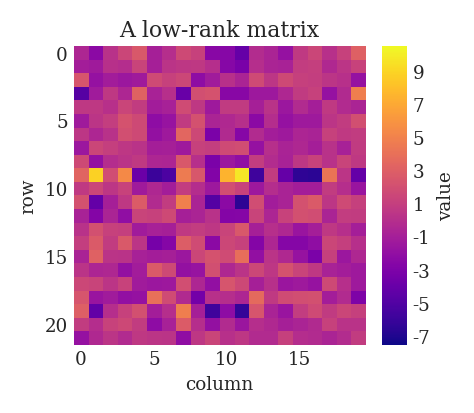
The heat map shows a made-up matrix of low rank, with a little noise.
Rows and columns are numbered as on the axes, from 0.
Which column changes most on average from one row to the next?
11
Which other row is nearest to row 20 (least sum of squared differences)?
6
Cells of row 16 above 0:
10
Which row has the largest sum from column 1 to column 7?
9
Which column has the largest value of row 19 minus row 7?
7
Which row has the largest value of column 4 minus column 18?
3
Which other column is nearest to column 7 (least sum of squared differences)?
0
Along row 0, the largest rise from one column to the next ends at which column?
12
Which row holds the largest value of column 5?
18
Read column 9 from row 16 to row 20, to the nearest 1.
2 -2 0 -6 -2
